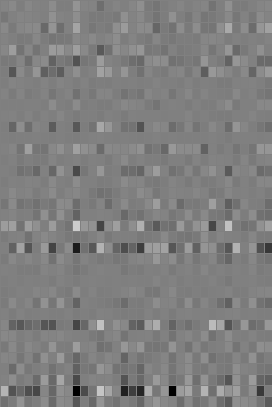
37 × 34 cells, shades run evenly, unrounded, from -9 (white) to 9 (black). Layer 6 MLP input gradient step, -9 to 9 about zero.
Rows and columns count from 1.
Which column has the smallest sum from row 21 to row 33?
26
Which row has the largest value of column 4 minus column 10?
21
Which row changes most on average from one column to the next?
36
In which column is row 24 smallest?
20
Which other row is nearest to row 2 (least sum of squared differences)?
17
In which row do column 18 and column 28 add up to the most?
23
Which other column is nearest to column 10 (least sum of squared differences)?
18
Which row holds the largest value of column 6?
30
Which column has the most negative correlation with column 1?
22
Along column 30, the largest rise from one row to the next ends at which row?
24
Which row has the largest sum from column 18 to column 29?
12
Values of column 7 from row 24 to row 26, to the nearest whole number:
1 0 0
